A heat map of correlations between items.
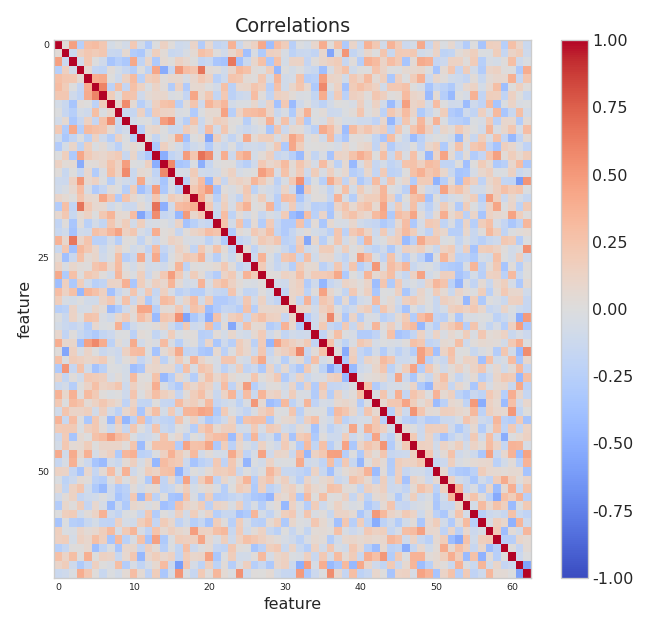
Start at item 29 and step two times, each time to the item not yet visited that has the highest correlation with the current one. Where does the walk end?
5
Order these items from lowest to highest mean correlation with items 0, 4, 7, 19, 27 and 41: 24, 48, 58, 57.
24, 58, 57, 48
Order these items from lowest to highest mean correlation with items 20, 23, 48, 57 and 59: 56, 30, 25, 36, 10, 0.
56, 25, 30, 36, 0, 10
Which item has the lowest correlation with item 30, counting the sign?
54
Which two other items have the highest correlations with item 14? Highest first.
15, 9
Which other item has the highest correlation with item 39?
45
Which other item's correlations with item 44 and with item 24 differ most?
62
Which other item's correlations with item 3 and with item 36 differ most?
19
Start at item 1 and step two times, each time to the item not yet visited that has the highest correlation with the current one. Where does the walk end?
47
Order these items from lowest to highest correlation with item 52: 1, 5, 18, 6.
6, 5, 1, 18
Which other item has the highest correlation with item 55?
42
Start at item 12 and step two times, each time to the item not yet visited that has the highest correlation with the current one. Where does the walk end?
11
